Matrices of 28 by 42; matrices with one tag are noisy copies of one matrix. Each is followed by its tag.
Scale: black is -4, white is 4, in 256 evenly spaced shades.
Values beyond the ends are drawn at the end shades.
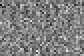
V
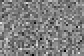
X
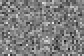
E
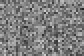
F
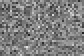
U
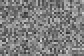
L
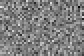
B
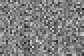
F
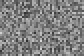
L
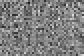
U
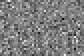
X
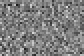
V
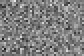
V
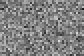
F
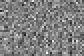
X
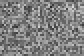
U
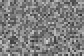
E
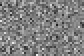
V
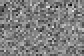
U
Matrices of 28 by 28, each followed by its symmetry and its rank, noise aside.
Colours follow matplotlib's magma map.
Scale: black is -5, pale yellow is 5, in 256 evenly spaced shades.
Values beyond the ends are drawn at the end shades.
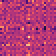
antisymmetric, rank four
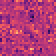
antisymmetric, rank six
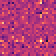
no symmetry, rank four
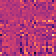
antisymmetric, rank four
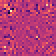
symmetric, rank four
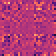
no symmetry, rank three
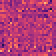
antisymmetric, rank four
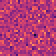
symmetric, rank six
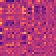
no symmetry, rank three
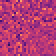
antisymmetric, rank six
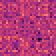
no symmetry, rank six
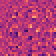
antisymmetric, rank six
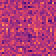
antisymmetric, rank six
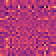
no symmetry, rank four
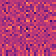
no symmetry, rank four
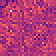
symmetric, rank six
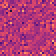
symmetric, rank six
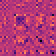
symmetric, rank three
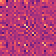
symmetric, rank three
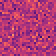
no symmetry, rank six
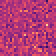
no symmetry, rank six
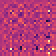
symmetric, rank four
